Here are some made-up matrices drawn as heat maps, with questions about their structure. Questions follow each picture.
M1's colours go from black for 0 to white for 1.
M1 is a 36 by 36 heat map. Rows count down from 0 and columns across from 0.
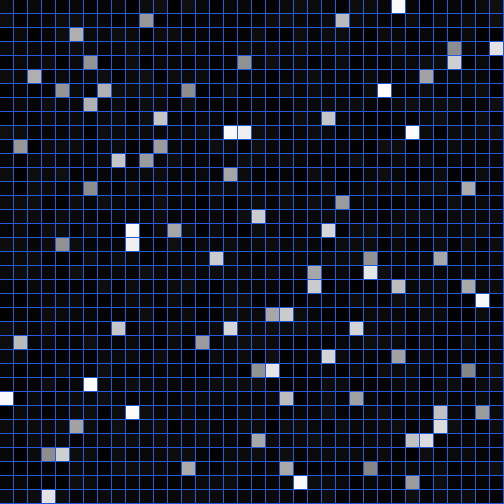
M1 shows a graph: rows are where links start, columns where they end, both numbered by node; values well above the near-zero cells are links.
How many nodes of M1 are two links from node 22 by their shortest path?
3
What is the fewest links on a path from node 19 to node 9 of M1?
5
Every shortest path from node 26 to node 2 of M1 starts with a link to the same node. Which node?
node 18
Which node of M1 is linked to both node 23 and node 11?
node 8
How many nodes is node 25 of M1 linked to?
2
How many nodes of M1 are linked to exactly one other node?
9
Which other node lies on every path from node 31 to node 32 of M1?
node 4
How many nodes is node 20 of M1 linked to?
3
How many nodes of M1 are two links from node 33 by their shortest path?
5
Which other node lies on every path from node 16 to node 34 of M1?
node 29
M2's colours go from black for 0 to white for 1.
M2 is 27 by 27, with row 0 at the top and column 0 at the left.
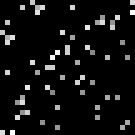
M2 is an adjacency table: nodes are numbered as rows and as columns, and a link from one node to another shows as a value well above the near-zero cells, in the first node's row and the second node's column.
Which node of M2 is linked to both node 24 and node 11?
node 25
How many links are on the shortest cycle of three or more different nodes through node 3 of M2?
5
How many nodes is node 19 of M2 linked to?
3
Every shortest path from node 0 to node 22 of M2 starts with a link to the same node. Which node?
node 26
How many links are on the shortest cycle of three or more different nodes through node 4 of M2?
5
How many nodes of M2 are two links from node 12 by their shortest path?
2
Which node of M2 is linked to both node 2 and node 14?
node 7
